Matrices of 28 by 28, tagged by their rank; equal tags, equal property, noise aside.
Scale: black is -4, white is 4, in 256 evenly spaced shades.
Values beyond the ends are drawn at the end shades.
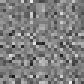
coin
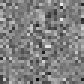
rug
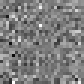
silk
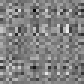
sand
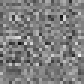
rug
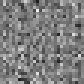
silk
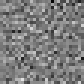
silk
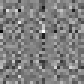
sand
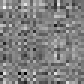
sand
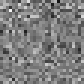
rug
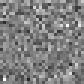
silk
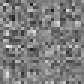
rug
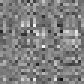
sand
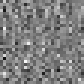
rug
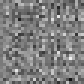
coin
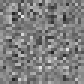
rug
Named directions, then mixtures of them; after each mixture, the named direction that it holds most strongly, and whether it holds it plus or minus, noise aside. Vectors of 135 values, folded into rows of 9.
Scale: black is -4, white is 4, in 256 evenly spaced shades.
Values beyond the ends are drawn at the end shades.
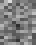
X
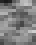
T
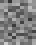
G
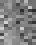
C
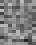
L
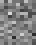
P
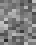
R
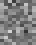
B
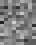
L, plus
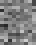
L, minus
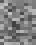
X, plus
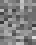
L, plus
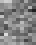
C, plus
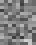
L, minus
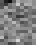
X, minus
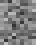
G, plus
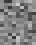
G, plus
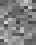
C, plus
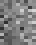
C, minus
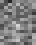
X, minus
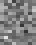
B, plus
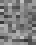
L, plus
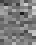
P, minus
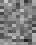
L, plus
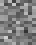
B, plus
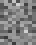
B, minus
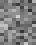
R, plus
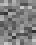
G, plus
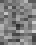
X, plus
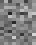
P, minus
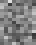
X, plus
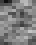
T, plus
